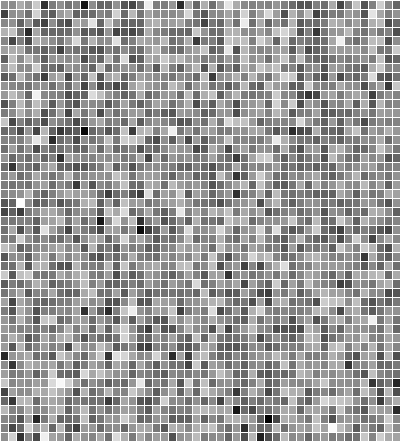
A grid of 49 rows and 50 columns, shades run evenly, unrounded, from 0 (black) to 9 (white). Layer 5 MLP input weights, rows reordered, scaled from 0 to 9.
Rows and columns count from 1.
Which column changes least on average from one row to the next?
41
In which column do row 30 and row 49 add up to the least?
33
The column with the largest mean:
16
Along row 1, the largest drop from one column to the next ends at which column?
6
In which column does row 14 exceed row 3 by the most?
38
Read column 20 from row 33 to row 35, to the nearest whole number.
4 6 6
